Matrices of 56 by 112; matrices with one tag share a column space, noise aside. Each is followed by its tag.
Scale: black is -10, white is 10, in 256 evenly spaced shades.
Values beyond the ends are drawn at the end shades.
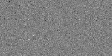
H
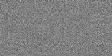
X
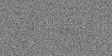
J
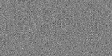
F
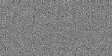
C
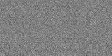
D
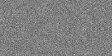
J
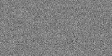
J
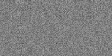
C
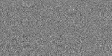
D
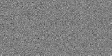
H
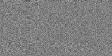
X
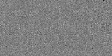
F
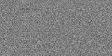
D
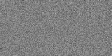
C
